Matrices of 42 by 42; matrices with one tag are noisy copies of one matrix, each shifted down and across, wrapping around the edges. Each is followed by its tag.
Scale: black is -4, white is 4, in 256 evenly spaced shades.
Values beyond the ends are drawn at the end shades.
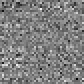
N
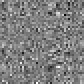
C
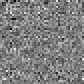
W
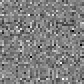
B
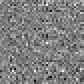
W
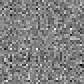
B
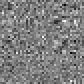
C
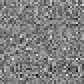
B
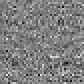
W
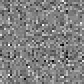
B
